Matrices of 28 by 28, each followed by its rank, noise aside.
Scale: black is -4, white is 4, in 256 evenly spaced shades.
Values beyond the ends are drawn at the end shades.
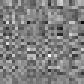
three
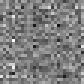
five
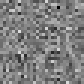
six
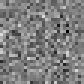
five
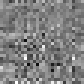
four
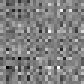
three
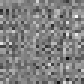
six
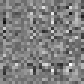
three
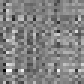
three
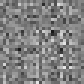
five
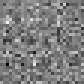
five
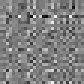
three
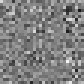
five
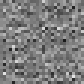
six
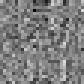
five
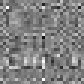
four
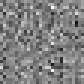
five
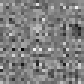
five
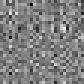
three
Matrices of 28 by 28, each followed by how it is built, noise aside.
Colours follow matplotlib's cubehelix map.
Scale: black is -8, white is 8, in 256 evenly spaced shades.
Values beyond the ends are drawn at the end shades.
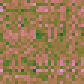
low rank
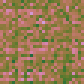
blocks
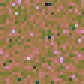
sparse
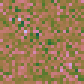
banded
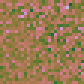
upper triangular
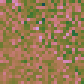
upper triangular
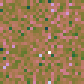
sparse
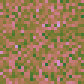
repeating rows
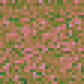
repeating columns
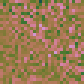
upper triangular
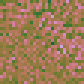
upper triangular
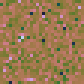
sparse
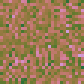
low rank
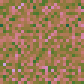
repeating columns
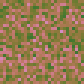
repeating columns
